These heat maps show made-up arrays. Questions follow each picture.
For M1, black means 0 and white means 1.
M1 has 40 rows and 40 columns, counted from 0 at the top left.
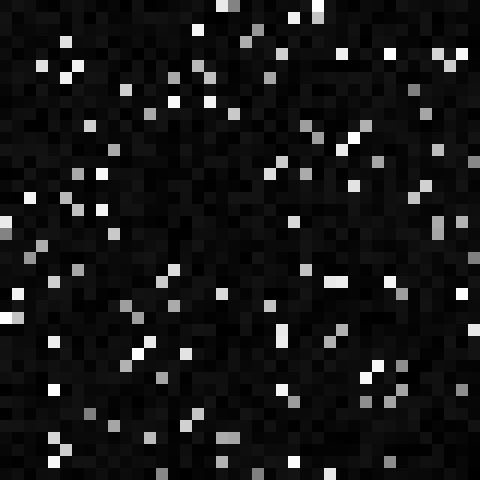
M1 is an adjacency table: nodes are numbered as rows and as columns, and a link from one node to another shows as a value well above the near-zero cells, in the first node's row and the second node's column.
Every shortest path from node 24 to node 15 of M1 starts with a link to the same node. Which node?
node 1
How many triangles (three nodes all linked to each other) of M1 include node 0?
0
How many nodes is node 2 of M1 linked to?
2
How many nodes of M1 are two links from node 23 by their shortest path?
6
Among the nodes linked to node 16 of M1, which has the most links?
node 5
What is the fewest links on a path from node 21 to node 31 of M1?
3
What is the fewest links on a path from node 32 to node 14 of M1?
5
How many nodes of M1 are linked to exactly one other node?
2
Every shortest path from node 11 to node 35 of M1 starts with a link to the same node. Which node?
node 29
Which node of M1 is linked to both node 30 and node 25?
node 10
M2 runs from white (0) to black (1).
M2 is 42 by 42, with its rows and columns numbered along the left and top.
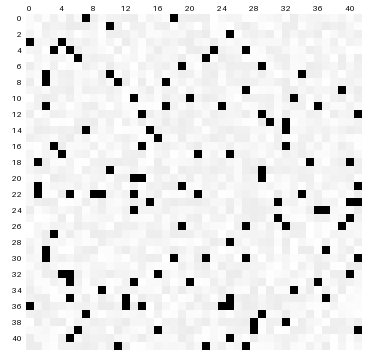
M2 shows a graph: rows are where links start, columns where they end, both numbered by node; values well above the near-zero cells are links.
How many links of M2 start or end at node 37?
5
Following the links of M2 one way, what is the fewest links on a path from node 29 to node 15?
6
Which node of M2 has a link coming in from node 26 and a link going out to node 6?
node 39
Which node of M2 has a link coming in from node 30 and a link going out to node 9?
node 22
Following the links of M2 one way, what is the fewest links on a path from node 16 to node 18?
3
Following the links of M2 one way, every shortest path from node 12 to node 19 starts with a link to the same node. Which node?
node 41
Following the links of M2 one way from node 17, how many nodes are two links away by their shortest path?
9
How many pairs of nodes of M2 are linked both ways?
6
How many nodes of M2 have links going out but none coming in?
2
